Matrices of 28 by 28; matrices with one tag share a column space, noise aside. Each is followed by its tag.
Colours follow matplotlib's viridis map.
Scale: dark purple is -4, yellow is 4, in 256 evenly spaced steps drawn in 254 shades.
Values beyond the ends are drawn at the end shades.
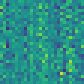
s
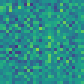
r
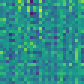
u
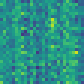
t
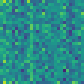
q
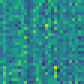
t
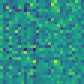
r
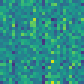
t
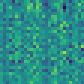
r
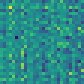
s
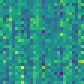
t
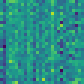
q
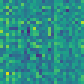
s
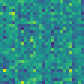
q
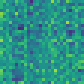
q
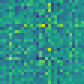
r
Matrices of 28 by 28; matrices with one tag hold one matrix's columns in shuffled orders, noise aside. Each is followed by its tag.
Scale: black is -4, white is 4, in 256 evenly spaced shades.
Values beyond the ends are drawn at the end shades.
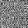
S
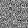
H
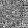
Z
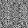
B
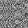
H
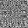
Z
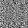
B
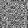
S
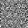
H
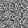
H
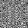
B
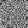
S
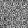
S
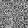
S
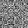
S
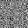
S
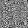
B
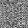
B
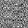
H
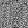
B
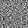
S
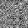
S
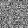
S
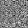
Z
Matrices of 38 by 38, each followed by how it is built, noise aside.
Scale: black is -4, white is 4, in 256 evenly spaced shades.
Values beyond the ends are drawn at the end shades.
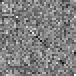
diagonal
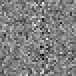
uneven columns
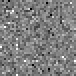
sparse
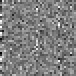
uneven columns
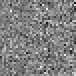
uneven columns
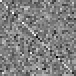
diagonal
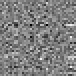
low rank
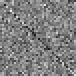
diagonal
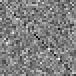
diagonal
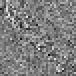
banded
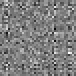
low rank
